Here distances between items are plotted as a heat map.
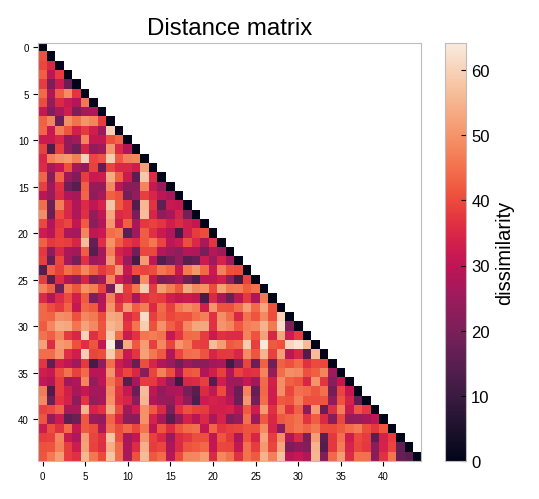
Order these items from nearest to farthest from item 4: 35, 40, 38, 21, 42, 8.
40, 38, 42, 21, 35, 8
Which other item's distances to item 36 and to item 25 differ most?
18
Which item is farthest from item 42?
8
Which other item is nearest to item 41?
28
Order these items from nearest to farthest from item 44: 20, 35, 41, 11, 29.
29, 20, 11, 41, 35
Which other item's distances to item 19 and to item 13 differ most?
27
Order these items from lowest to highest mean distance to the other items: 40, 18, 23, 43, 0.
23, 40, 18, 43, 0
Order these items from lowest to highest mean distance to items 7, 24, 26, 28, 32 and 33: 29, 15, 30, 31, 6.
15, 6, 31, 29, 30
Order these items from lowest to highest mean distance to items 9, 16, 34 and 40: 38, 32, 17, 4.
4, 38, 17, 32
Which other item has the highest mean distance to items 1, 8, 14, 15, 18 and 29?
12
